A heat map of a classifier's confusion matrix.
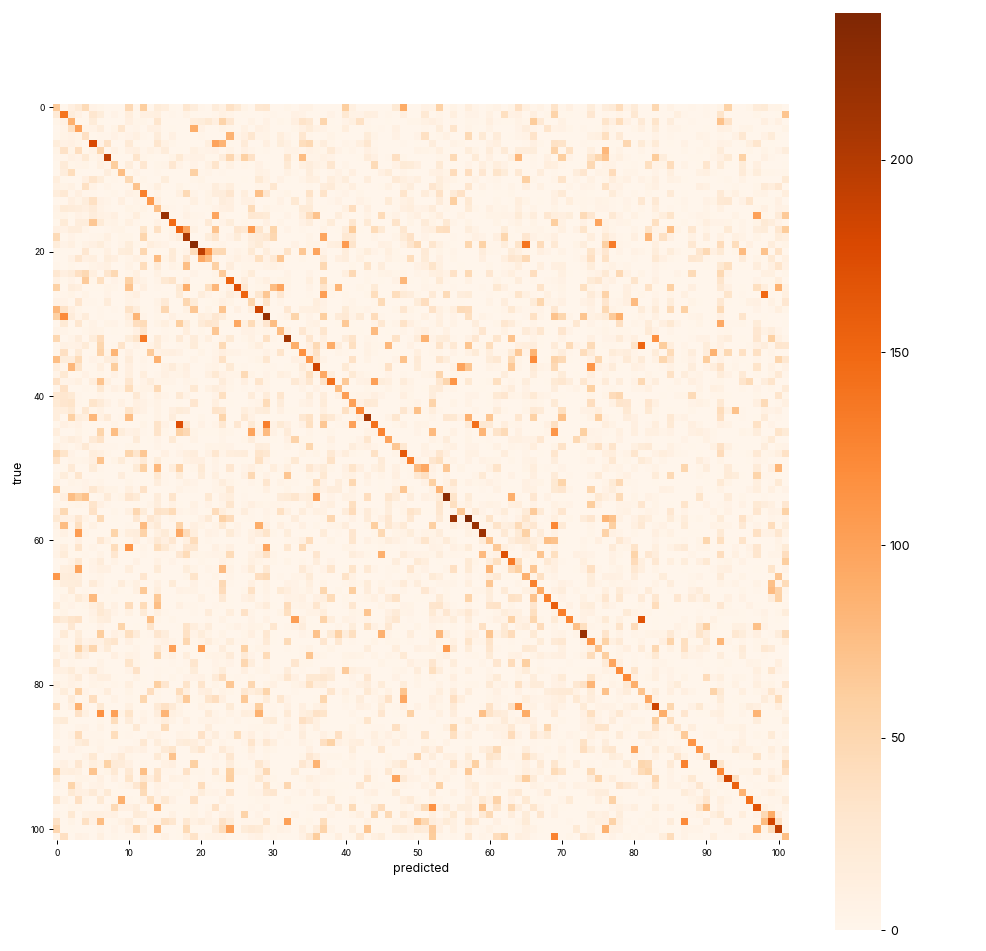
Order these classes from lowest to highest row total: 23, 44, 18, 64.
23, 64, 18, 44
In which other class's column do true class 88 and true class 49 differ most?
6
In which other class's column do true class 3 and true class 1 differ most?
19
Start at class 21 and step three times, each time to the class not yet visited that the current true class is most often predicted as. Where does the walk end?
74
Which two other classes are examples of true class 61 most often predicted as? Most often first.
10, 29
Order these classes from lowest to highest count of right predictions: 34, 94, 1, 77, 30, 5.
30, 77, 34, 1, 94, 5
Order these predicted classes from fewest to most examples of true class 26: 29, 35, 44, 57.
35, 57, 44, 29
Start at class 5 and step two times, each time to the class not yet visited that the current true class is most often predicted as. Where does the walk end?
18
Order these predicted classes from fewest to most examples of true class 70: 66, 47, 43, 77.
77, 47, 66, 43
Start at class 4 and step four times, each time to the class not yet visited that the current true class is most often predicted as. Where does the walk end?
28
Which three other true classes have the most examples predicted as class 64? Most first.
83, 7, 34
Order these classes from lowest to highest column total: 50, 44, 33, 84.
84, 33, 50, 44
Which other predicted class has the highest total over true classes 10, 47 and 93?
65
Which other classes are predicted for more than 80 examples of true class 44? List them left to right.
17, 29, 41, 58
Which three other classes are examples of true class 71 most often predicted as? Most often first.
81, 33, 13
